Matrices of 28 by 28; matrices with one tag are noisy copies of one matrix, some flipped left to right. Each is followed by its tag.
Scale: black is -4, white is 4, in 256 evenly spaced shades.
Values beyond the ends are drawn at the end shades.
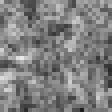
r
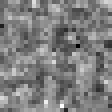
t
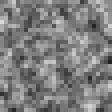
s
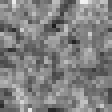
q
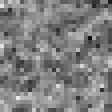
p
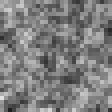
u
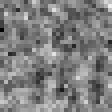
t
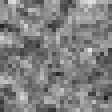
q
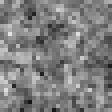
r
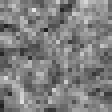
q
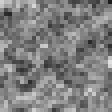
p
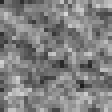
p
